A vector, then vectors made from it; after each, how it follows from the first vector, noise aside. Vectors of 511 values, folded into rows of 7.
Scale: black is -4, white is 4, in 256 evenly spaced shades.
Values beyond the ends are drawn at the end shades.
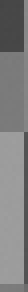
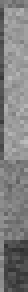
reversed.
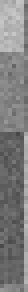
negated.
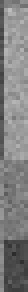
reversed.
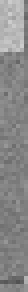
negated, partly zeroed.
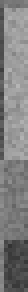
reversed.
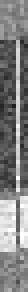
wrapped around, negated, scaled up.
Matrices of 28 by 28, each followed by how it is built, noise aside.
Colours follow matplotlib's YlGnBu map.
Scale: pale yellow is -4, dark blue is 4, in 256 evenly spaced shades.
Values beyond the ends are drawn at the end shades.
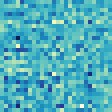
low rank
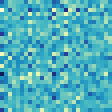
low rank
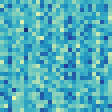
blocks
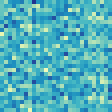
repeating rows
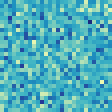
noise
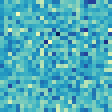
low rank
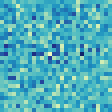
low rank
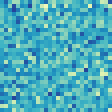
noise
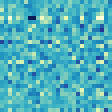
low rank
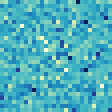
sparse
